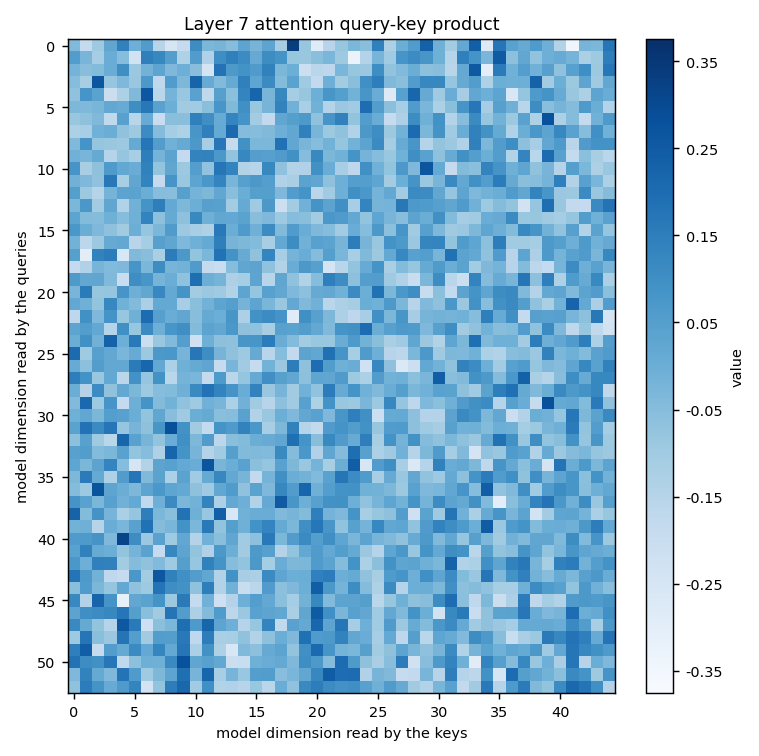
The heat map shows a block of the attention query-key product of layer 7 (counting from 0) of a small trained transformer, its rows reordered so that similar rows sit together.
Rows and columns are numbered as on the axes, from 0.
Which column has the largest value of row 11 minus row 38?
28
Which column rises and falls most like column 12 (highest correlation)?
35
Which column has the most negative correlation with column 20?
14
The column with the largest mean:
41
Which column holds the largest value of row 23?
24
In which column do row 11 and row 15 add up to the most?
12
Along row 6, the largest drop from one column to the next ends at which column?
40
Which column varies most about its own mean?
4
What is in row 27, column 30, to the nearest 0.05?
0.25
